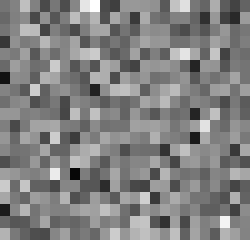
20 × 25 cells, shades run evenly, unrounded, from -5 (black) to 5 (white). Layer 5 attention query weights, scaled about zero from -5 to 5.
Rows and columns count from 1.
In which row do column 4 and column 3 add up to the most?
3
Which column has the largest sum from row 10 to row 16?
6
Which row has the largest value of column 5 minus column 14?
2
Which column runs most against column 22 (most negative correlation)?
15
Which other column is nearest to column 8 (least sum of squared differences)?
22
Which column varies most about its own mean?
10
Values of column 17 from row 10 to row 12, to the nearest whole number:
0 1 0
